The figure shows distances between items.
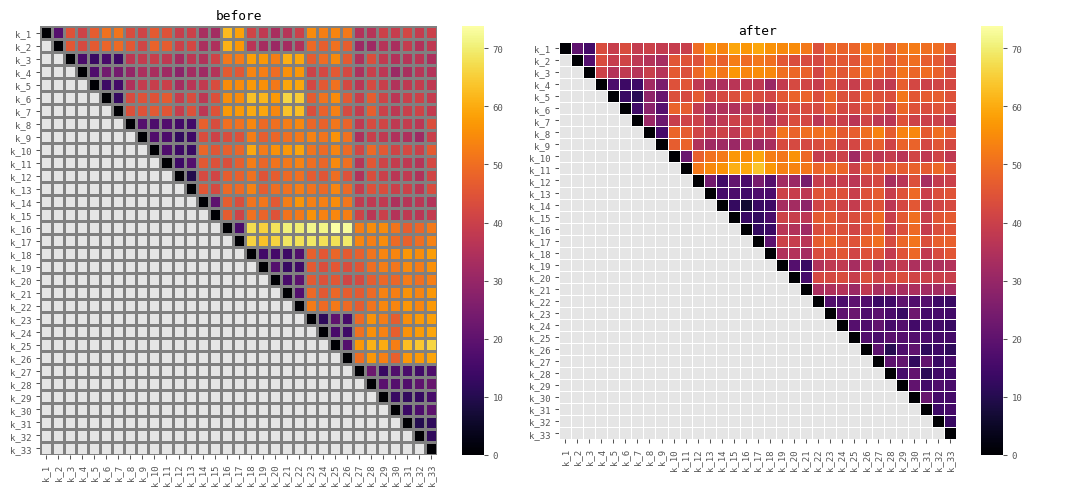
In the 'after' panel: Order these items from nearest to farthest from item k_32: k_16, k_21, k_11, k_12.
k_21, k_12, k_16, k_11
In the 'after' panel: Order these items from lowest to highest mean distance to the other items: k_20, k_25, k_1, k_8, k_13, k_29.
k_25, k_29, k_13, k_20, k_8, k_1
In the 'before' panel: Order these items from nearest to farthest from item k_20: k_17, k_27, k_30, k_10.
k_27, k_30, k_10, k_17
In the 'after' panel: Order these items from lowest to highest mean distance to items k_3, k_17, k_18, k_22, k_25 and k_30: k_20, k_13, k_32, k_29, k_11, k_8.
k_32, k_29, k_13, k_20, k_8, k_11
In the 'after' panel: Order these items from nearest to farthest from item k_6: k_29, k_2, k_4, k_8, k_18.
k_4, k_8, k_18, k_2, k_29
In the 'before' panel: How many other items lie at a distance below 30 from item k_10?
5
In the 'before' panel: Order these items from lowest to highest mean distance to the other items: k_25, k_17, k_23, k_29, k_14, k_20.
k_29, k_14, k_20, k_23, k_25, k_17
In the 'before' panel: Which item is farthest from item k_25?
k_16
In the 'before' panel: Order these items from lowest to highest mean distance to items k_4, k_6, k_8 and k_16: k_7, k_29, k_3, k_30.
k_3, k_7, k_30, k_29
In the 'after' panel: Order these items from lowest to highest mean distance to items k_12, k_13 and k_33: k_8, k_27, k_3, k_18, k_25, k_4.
k_18, k_25, k_27, k_4, k_8, k_3
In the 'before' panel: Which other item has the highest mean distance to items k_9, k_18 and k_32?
k_25
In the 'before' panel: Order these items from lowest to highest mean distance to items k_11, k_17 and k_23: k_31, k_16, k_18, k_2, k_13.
k_13, k_16, k_31, k_2, k_18
